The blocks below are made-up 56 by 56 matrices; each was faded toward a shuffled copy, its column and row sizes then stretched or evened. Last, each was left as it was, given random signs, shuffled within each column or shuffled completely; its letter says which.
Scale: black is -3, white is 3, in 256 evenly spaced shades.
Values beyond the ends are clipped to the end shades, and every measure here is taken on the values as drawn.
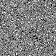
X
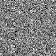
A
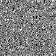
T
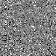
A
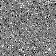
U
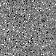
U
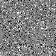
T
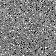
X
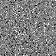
U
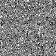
U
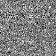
T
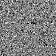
T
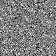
X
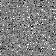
T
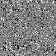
A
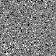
A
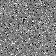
X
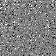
T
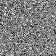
X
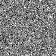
X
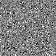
T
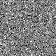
X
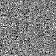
A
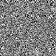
A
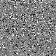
T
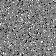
X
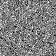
X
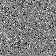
X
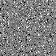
U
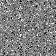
U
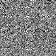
T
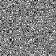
A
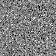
U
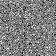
X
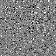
A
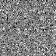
T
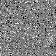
T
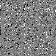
T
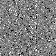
U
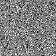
T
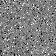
X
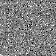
T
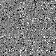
T
